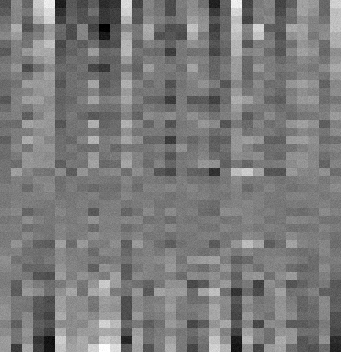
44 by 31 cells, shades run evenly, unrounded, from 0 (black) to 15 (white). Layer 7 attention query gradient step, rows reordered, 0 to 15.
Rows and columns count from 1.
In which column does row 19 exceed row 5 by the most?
10
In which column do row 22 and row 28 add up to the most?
23
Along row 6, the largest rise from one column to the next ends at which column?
12
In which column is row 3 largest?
5
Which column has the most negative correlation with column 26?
22
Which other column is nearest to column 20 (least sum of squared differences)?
26
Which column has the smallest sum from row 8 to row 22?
16
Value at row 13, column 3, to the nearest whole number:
9
